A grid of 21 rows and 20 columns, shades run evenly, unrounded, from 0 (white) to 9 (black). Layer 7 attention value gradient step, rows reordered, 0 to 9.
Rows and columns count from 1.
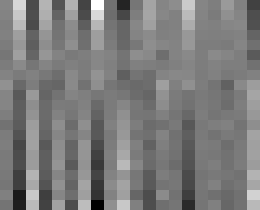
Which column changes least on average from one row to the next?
16
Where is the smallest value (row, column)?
1, 8
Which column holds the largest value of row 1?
10
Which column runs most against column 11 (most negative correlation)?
13
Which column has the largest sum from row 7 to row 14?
2
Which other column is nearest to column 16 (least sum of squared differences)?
19
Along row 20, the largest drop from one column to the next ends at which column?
3
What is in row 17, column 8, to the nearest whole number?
7
